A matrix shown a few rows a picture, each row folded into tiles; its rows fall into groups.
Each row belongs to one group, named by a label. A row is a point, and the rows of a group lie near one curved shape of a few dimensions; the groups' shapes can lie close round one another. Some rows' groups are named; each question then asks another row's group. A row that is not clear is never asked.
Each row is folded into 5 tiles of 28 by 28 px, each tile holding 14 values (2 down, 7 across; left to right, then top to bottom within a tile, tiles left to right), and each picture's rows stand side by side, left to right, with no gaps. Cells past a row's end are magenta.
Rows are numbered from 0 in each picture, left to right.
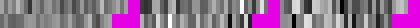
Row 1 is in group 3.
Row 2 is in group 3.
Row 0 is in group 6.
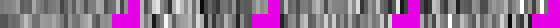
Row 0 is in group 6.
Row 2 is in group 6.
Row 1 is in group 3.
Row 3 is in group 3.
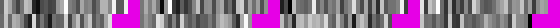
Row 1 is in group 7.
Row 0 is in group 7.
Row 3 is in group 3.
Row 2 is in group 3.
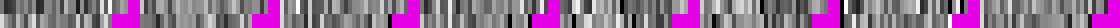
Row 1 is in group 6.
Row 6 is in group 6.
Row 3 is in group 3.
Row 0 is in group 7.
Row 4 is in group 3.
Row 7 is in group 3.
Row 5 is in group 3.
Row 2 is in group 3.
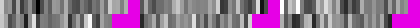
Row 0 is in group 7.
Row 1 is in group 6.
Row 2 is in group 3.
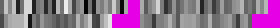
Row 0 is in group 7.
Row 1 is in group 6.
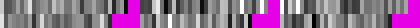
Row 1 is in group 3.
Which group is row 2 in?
3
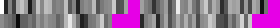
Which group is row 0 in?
6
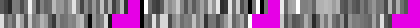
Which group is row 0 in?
3
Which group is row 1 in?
6
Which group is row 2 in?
3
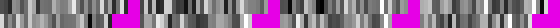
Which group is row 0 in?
3
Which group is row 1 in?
7
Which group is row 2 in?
7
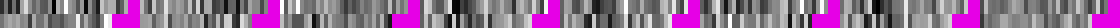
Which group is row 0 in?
7
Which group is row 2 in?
3
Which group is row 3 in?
7
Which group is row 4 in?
7
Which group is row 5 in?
3
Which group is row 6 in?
7
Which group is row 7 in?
6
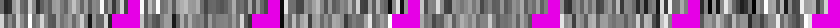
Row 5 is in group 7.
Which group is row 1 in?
3
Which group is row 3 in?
6
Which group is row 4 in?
7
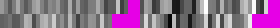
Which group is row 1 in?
7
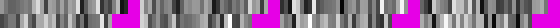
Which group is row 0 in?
6
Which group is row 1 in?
7
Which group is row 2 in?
3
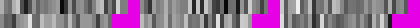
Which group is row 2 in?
3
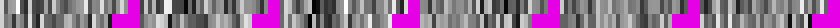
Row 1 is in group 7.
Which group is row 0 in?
3
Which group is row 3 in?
7
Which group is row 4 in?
6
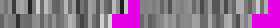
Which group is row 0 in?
6
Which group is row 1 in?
6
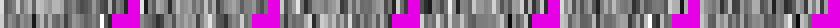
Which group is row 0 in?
3
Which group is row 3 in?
3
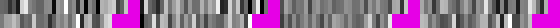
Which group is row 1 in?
6
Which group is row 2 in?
6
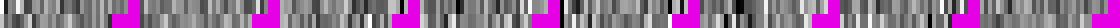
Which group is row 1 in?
6
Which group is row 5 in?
7
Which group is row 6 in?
3
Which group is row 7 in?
6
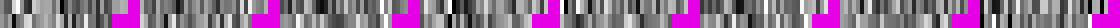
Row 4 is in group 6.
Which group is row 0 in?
3
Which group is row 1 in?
7
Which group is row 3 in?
7
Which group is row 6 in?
7
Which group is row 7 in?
6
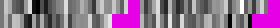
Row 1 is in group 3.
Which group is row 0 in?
7
